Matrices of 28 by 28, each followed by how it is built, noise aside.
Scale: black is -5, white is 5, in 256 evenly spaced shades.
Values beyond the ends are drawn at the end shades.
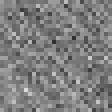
Toeplitz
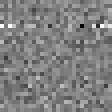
uneven rows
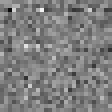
uneven rows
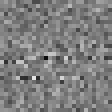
uneven rows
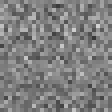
repeating columns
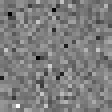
sparse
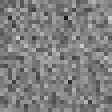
repeating columns
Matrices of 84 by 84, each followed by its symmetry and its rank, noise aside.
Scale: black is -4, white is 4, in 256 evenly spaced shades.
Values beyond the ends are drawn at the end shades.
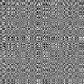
symmetric, rank three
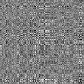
no symmetry, rank four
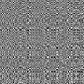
antisymmetric, rank four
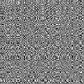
antisymmetric, rank four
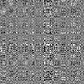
no symmetry, rank five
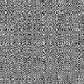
no symmetry, rank four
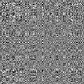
no symmetry, rank five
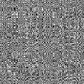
no symmetry, rank five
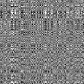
no symmetry, rank three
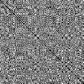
symmetric, rank five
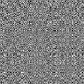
no symmetry, rank five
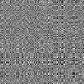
symmetric, rank three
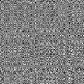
no symmetry, rank five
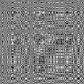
symmetric, rank three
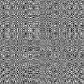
no symmetry, rank three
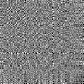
symmetric, rank five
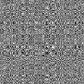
antisymmetric, rank four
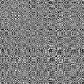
symmetric, rank five
